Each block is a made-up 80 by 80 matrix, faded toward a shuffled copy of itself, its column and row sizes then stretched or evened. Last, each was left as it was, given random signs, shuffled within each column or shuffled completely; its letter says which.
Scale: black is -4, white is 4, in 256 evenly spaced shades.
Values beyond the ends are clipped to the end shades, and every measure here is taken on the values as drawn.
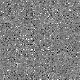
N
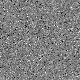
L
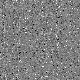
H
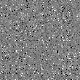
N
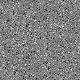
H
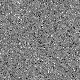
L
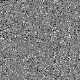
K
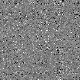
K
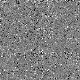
K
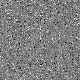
H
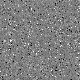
H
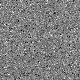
L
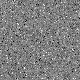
L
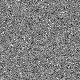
L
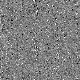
H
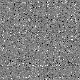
K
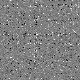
K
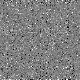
K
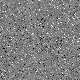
L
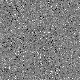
H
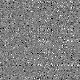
N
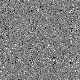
K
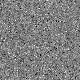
L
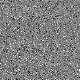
K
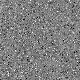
L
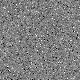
L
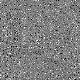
N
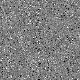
H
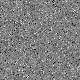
L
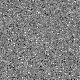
L
